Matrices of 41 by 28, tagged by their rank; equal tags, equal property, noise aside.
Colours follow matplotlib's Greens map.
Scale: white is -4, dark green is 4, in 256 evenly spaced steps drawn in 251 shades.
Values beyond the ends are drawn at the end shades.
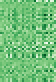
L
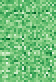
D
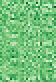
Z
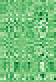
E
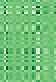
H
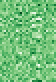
E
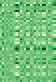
L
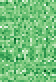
D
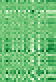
L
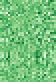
D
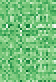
E
